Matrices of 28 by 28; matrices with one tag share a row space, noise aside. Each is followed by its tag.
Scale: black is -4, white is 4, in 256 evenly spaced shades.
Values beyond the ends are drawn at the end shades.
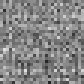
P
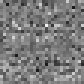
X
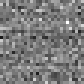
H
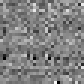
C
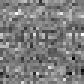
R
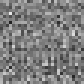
P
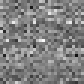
R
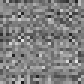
H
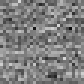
R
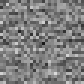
R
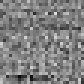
C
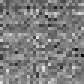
R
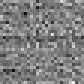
X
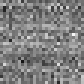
P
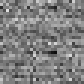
R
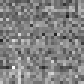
H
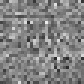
C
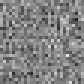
P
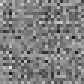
P
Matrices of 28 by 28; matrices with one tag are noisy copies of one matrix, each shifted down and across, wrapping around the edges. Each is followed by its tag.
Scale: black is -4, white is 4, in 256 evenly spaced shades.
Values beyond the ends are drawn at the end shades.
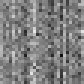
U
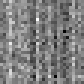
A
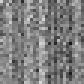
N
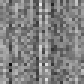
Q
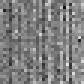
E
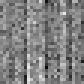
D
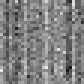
A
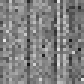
Q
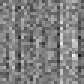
D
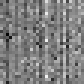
E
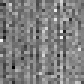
E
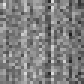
A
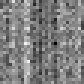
N
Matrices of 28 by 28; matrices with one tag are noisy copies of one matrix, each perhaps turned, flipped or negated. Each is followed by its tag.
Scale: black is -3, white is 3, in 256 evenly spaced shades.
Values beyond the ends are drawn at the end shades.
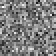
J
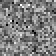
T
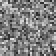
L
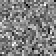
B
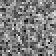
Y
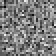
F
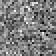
J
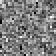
L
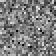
J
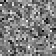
B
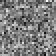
T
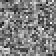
T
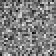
F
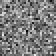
F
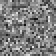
T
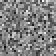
F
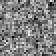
T
